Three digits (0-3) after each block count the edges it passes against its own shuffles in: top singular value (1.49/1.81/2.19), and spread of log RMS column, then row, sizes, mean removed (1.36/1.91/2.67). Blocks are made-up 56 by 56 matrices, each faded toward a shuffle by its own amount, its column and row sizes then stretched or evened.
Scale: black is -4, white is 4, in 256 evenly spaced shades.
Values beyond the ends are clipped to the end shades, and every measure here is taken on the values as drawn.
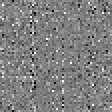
0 2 0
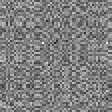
3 0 0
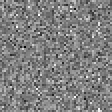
0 1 0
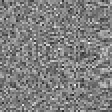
2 0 0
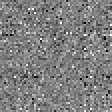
0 1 1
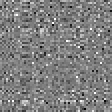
3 0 2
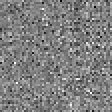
2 1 0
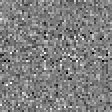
1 0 1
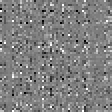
0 3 2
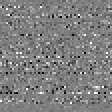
0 0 3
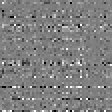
2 2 3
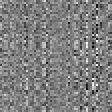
3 3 0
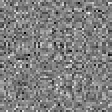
3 0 1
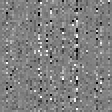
1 3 0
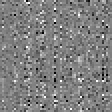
1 3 1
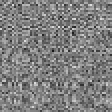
3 0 2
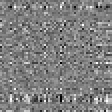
3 2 3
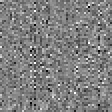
2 2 0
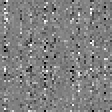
0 3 1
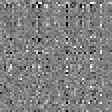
3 2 2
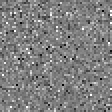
0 0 0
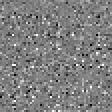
0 1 2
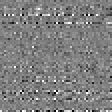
3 1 3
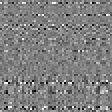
3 0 3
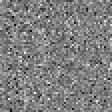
0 1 0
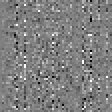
1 3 1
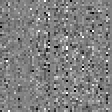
0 3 0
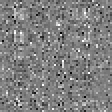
2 2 0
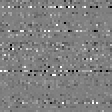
1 0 3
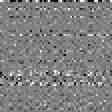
3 1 3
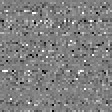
0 0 3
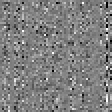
1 3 1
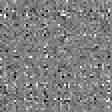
0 2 2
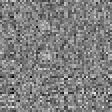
3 1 2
